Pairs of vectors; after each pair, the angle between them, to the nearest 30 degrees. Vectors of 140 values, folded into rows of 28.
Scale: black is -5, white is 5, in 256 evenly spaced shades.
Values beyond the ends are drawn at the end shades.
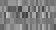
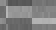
90 degrees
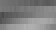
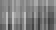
120 degrees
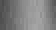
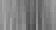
150 degrees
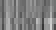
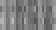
120 degrees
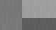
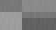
60 degrees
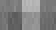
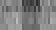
150 degrees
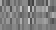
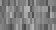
60 degrees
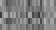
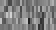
60 degrees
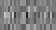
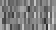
120 degrees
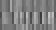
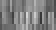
30 degrees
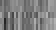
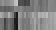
60 degrees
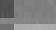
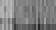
150 degrees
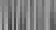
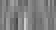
90 degrees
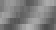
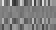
90 degrees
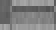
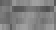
30 degrees
